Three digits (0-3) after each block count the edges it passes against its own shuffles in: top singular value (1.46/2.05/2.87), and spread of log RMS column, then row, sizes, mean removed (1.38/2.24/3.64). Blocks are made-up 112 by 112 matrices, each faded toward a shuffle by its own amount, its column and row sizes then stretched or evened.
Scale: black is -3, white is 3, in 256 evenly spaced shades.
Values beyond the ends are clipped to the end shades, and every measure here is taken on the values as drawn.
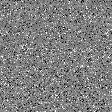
0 0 1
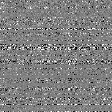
2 1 3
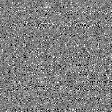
2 1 2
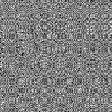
3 0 0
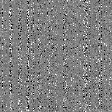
0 3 1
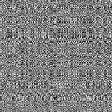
3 0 3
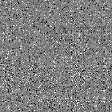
2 1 1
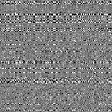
3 1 3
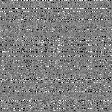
2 1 3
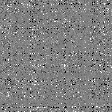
0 2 2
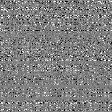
2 0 3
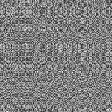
3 1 1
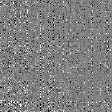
0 3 2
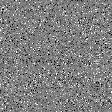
1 0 1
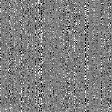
2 3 0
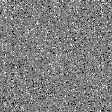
1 1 0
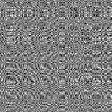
3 0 2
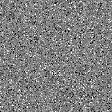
1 1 0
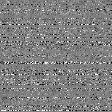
1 1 3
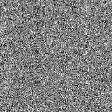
1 1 0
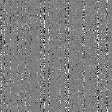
1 3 1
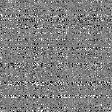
0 2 3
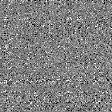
1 1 2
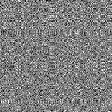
3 0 1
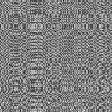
3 2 0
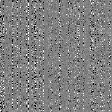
2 3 0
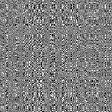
3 3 1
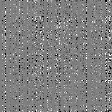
1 3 2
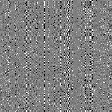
3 3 0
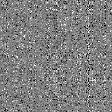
2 2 1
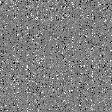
0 2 1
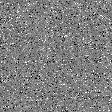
0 0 1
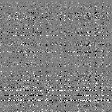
1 2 3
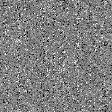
0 2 0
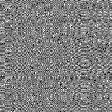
3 0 1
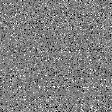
0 1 2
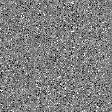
0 2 0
